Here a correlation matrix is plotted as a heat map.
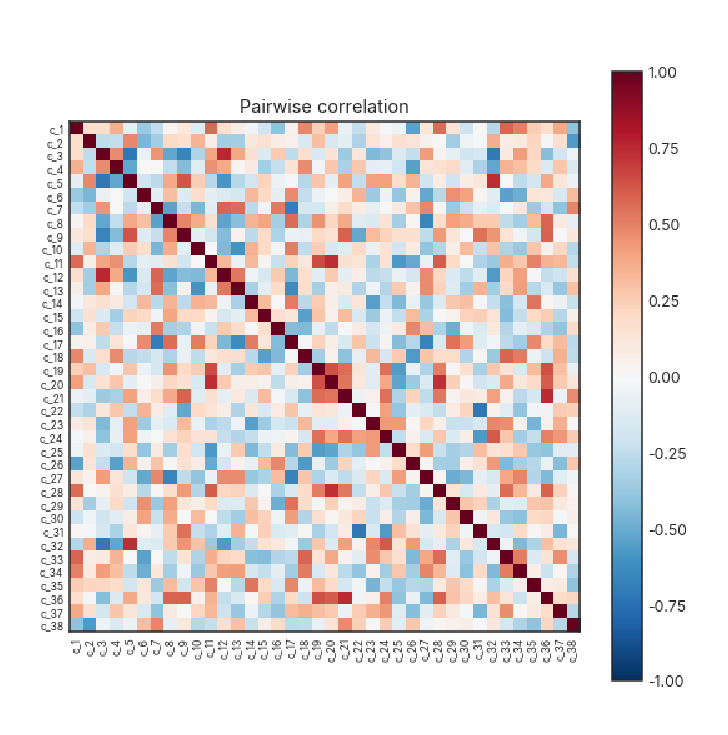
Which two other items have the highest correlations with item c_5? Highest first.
c_32, c_9
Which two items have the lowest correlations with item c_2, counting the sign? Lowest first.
c_38, c_6
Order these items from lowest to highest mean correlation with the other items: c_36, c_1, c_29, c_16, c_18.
c_16, c_18, c_29, c_1, c_36
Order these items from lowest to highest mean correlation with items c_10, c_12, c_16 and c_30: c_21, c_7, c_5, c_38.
c_5, c_21, c_38, c_7
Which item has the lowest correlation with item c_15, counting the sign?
c_18
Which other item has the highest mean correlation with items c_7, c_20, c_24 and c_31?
c_21
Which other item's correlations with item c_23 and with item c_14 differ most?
c_35
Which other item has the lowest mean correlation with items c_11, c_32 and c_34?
c_6
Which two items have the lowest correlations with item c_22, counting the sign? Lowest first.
c_31, c_9
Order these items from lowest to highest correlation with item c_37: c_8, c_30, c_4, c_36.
c_30, c_8, c_36, c_4
